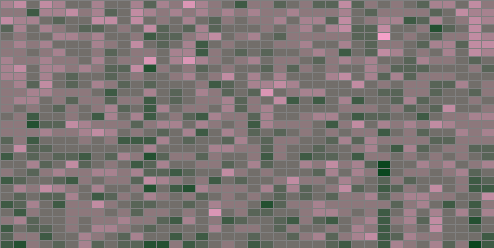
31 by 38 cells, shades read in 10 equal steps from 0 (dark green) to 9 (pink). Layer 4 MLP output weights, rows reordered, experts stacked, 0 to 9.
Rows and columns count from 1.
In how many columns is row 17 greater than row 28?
15
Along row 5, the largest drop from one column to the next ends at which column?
31
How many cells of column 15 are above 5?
8
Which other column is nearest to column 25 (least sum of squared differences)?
24
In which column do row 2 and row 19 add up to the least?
3
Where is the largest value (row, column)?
5, 30
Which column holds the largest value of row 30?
29
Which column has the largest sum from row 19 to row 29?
34
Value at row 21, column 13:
6
